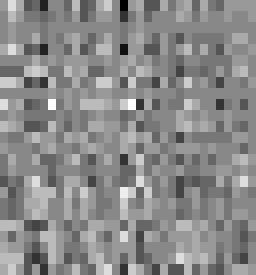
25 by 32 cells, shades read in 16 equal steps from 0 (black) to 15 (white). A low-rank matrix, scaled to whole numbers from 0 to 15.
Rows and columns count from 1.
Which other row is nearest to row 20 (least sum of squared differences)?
19
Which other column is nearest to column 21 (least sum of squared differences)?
32
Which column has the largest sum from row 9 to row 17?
17
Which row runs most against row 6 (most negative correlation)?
11
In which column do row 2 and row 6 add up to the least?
16
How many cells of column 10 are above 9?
7
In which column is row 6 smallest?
23
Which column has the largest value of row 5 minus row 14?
2
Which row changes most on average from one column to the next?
25
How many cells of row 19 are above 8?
12
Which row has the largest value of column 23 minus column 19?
24
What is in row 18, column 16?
14
